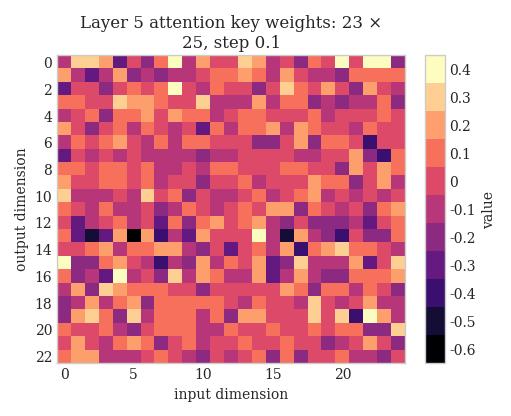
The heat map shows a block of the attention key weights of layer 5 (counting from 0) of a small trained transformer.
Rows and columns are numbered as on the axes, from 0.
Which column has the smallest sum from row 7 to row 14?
7
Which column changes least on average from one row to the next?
13
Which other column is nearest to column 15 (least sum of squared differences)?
9
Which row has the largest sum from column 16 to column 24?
0
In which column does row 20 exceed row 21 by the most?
24
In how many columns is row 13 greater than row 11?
6
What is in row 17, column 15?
0
